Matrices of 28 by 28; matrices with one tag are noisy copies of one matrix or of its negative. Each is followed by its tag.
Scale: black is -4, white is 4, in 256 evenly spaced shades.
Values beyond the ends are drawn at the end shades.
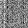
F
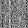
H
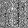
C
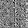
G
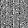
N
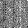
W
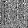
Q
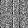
N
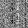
C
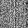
G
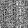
W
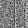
G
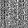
Q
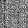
F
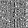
G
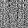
Q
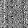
F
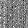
F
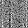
H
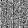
N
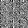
N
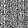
Q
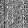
F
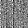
N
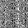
C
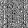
F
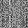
H
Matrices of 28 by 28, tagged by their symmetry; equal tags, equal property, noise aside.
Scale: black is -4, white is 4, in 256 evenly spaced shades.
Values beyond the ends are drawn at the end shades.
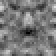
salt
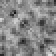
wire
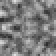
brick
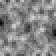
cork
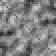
cork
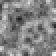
wire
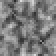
cork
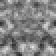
salt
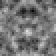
salt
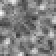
wire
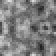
brick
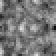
brick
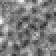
wire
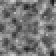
brick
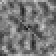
cork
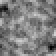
cork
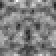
salt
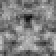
salt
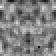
salt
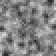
cork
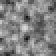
brick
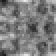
brick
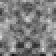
salt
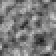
wire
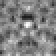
salt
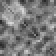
wire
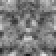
salt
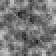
cork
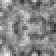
brick
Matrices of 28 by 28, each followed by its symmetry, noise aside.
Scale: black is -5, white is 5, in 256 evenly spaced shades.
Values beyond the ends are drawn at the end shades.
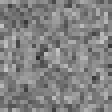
mirrored top to bottom.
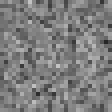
mirrored top to bottom.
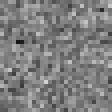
antisymmetric.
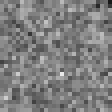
antisymmetric.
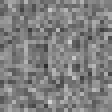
mirrored top to bottom.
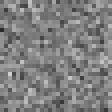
antisymmetric.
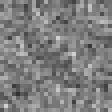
symmetric across the other diagonal.
